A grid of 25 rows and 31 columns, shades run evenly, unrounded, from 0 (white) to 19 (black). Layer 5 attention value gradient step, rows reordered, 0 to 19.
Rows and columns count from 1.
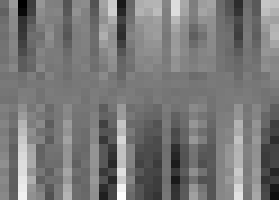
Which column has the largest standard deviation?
3
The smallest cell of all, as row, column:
25, 14
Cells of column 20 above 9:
16
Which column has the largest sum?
31
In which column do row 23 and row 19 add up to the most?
20
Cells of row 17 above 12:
7
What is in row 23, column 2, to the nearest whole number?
12
